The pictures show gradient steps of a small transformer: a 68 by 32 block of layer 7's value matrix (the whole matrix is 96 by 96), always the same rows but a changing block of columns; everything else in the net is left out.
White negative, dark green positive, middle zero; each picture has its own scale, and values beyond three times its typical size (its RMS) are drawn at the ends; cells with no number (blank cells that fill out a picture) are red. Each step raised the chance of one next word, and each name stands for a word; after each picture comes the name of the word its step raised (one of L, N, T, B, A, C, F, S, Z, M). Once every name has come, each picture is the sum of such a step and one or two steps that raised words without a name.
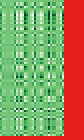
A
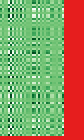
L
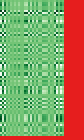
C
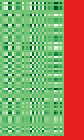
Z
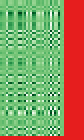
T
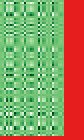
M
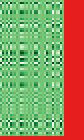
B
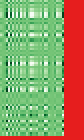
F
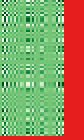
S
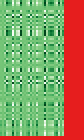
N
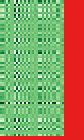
L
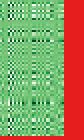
S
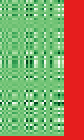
F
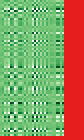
C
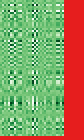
S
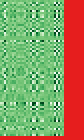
M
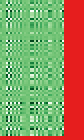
M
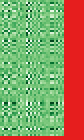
M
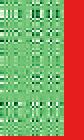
F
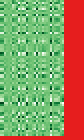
M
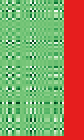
Z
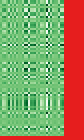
N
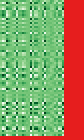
M
